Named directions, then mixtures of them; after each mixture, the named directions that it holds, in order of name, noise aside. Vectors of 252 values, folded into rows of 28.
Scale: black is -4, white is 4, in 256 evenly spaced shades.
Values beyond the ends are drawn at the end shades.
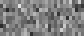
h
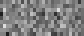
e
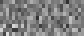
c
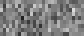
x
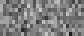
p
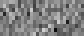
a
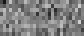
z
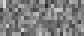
e, x, z.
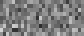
c.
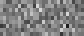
h, p.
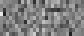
a, e, p.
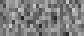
p, x.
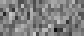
a.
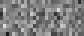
e.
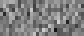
a.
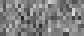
x.
